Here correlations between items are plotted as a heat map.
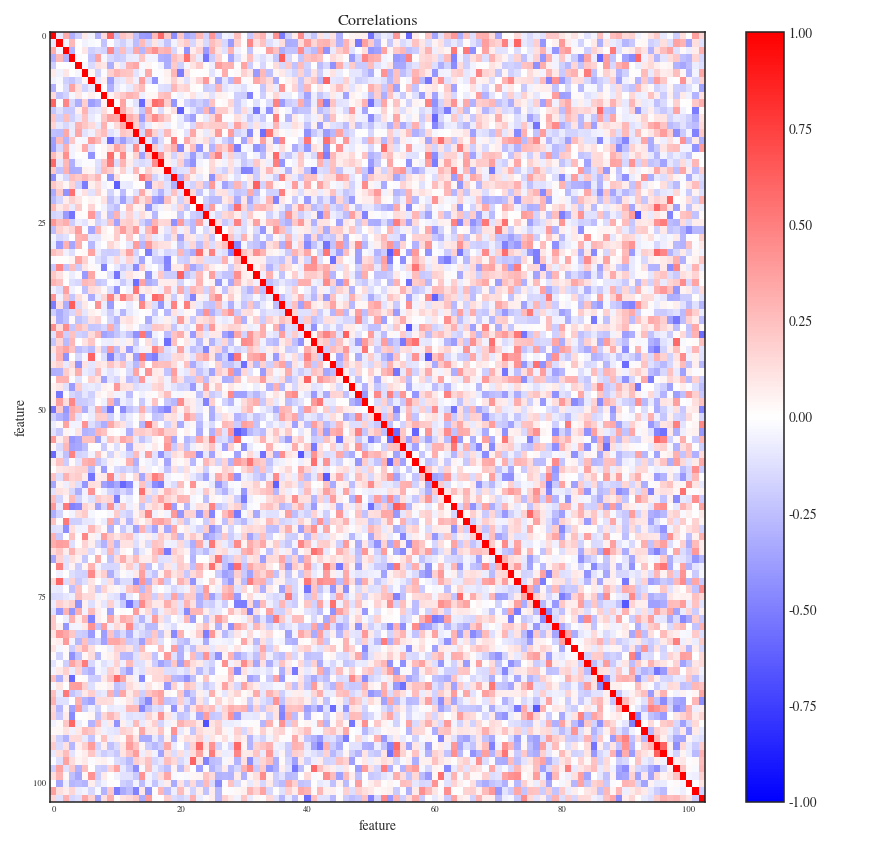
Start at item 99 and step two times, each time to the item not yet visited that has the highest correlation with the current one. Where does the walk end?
14
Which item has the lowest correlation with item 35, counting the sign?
60
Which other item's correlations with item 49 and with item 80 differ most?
41
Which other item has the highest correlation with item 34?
13
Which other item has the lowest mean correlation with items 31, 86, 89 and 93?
22
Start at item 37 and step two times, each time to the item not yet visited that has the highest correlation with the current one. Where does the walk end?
64
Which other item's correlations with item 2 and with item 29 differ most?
43
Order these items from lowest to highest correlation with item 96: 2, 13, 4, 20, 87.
87, 4, 20, 2, 13
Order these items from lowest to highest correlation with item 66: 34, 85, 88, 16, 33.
16, 34, 88, 85, 33
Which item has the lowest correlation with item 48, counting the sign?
1
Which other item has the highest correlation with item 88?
2
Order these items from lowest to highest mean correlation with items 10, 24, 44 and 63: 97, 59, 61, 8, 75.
97, 59, 75, 8, 61
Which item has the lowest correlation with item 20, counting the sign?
10
